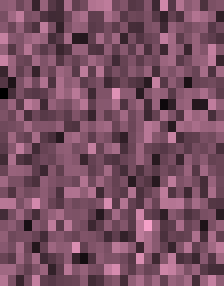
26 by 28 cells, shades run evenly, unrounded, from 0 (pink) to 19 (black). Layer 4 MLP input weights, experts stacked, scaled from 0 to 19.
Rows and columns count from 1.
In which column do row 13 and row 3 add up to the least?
22
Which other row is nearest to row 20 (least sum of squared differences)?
14
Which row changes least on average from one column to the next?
12
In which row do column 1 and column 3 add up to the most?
9
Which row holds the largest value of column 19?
8
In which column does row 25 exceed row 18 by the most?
27
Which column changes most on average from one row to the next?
21
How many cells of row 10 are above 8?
15
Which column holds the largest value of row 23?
5
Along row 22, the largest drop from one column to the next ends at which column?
18
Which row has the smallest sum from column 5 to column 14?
19
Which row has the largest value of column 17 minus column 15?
25
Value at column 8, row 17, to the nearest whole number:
10
